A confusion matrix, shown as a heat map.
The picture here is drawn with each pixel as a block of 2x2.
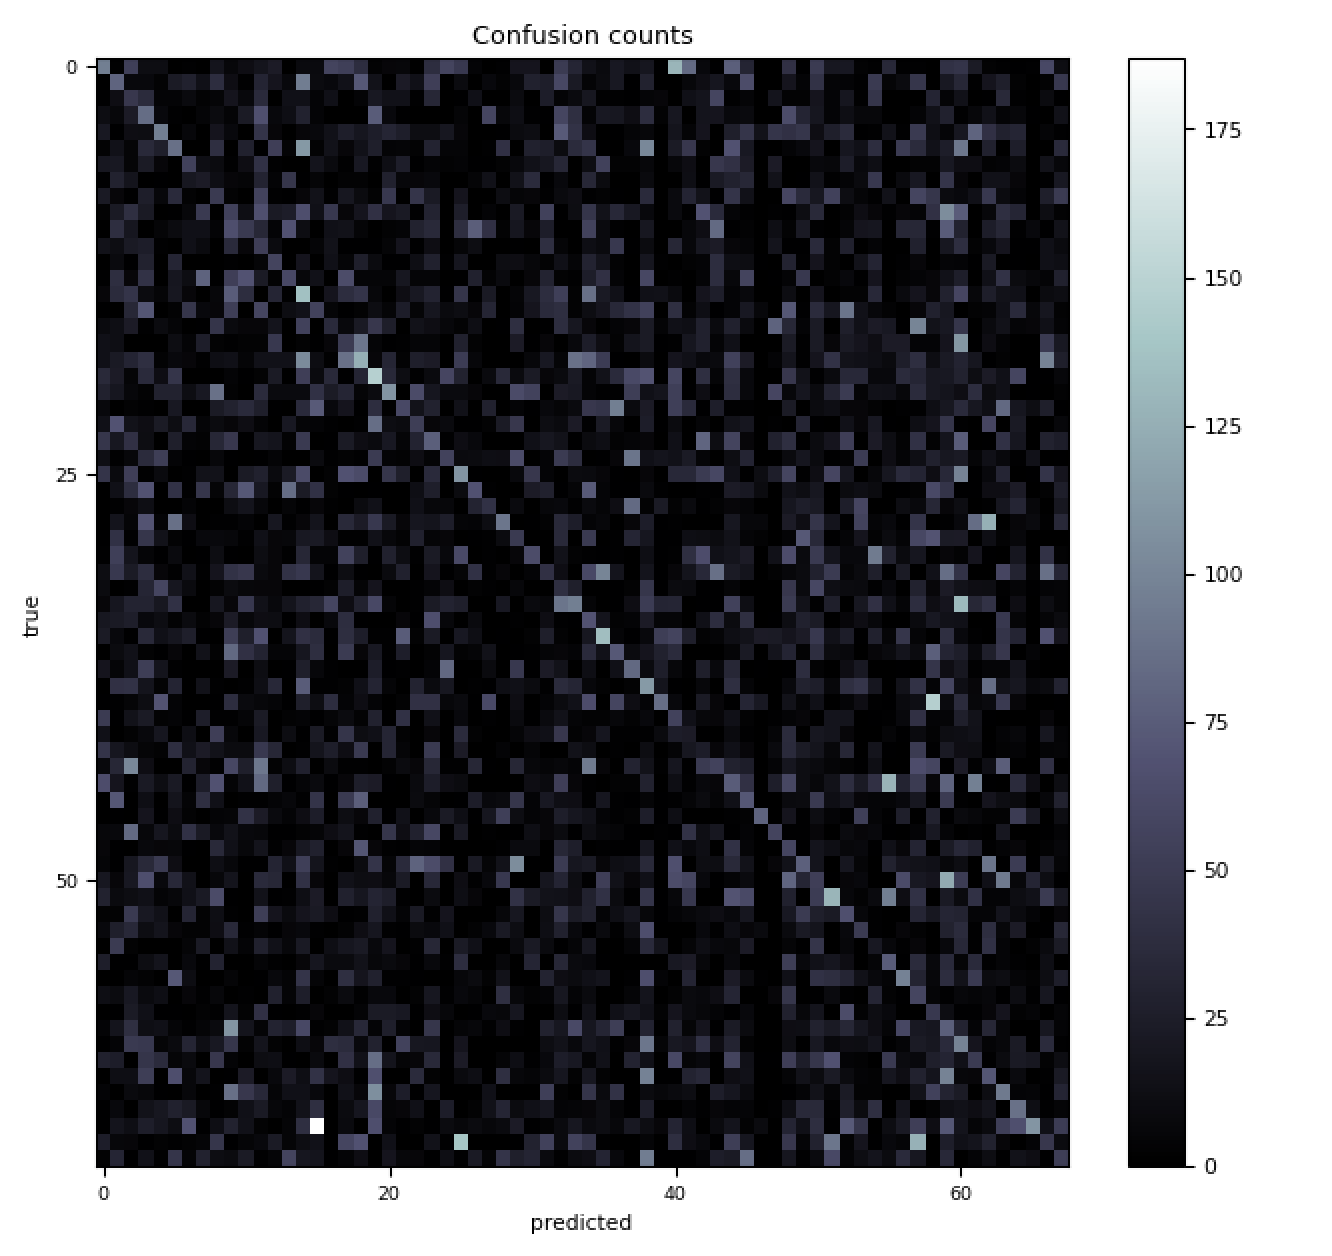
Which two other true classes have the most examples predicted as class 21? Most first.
35, 60
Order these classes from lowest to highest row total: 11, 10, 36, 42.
11, 42, 36, 10
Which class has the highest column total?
59
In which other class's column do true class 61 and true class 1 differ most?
14
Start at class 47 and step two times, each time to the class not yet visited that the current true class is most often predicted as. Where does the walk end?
43
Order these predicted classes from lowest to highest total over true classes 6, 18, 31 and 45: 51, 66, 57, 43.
57, 51, 43, 66
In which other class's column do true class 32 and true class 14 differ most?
34
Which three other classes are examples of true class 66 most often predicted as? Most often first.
25, 57, 51
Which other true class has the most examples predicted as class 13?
26
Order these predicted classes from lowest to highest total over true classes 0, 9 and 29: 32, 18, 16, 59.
18, 32, 16, 59
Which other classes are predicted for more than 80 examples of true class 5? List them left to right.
14, 38, 60
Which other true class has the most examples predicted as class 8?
20
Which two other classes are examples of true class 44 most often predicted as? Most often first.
55, 61
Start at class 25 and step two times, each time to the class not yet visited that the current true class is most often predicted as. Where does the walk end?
38
